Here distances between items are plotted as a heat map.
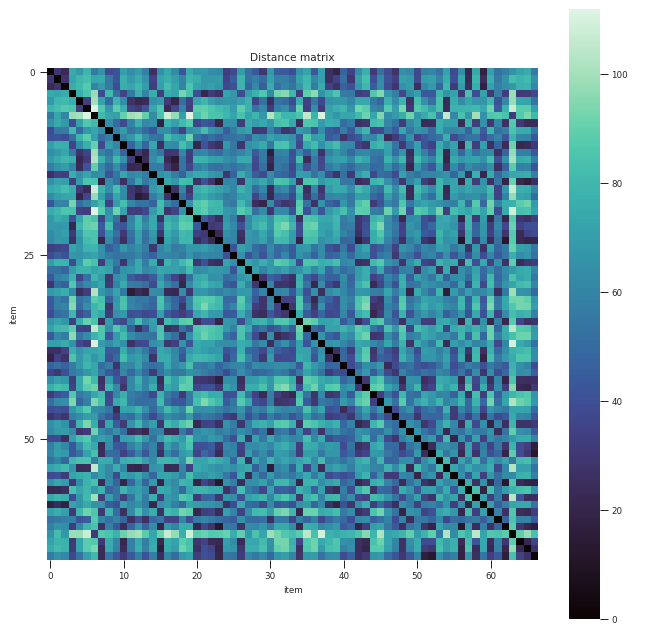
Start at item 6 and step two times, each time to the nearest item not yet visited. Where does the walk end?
53
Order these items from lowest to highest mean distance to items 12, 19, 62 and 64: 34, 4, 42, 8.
4, 42, 34, 8
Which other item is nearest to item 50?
55
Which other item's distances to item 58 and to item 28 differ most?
18
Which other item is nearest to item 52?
66
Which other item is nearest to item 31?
36
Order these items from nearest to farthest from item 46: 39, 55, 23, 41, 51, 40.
40, 55, 41, 39, 51, 23
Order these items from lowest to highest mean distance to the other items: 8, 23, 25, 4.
23, 25, 8, 4
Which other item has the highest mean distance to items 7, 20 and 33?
63
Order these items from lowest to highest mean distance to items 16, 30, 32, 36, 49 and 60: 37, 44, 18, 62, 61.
61, 37, 44, 18, 62
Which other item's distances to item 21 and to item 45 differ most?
3
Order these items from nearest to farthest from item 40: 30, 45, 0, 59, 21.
59, 0, 21, 30, 45
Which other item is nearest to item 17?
12
